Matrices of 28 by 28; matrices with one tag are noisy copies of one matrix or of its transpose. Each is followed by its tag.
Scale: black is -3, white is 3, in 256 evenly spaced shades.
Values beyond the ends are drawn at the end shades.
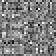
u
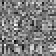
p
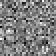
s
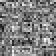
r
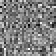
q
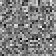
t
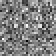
t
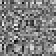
p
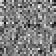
q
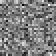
q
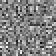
s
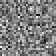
s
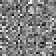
s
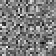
s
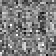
r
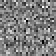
s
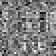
r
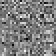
p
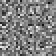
s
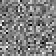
s
